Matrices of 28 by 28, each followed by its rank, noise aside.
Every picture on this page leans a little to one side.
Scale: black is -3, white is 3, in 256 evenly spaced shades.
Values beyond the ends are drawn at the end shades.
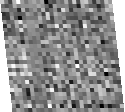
five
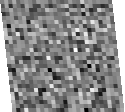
five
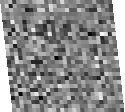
five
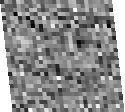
eight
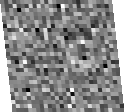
six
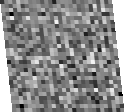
eight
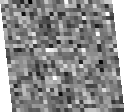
seven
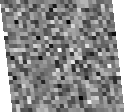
seven
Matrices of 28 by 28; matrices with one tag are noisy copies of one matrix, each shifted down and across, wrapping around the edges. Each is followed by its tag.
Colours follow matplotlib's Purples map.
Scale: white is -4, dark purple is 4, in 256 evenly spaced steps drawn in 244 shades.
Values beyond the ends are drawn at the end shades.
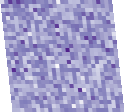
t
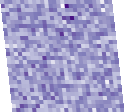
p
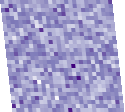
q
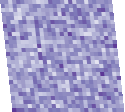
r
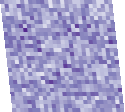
t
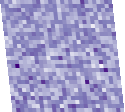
r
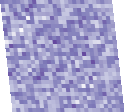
p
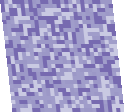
q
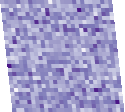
p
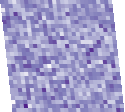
q
